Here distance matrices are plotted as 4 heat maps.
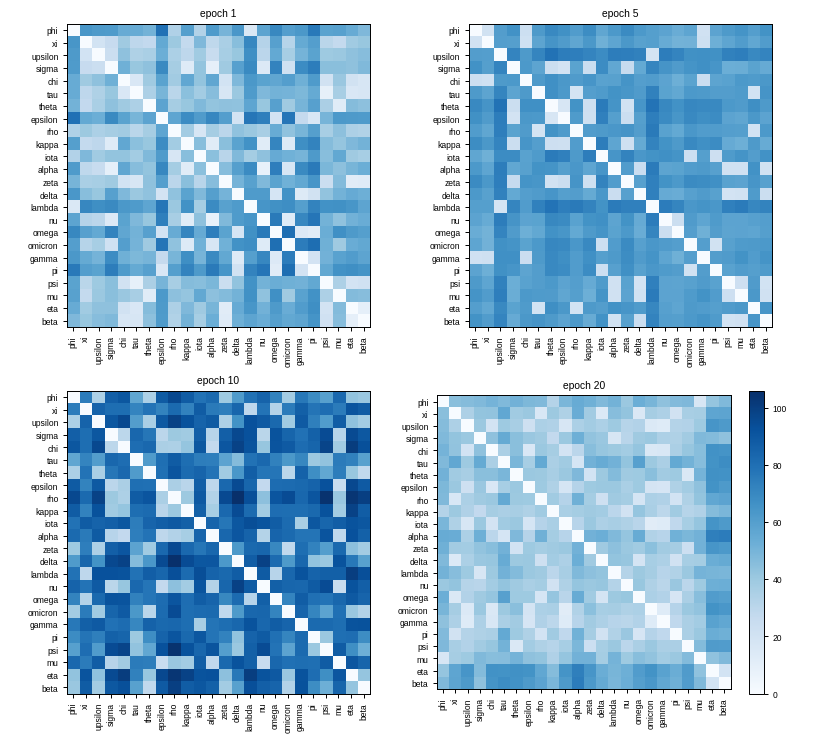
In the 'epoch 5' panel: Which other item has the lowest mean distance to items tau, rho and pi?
eta
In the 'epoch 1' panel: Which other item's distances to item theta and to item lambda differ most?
mu
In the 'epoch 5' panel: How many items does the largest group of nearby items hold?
5
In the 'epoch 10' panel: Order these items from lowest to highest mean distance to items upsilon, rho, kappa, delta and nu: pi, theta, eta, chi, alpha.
alpha, chi, theta, pi, eta
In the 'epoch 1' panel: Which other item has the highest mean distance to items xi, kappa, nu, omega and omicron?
lambda
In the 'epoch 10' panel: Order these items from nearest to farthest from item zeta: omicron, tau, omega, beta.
omicron, beta, tau, omega
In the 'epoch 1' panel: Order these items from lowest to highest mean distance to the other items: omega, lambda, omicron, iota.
iota, omicron, omega, lambda
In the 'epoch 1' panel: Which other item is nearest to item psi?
tau
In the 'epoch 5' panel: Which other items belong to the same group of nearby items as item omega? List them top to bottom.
nu
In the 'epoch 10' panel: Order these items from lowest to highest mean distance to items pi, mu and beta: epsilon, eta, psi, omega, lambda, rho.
psi, epsilon, eta, rho, omega, lambda
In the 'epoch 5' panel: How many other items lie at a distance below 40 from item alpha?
4
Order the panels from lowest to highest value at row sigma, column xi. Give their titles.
epoch 1, epoch 20, epoch 5, epoch 10
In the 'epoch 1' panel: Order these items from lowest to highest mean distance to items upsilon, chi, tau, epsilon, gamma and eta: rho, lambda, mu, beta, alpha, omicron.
beta, rho, mu, alpha, omicron, lambda
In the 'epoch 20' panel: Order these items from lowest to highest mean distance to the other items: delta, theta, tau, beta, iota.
iota, delta, theta, tau, beta
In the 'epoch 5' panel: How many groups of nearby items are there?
7
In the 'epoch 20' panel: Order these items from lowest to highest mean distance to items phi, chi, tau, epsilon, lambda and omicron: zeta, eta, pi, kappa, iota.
iota, kappa, pi, zeta, eta
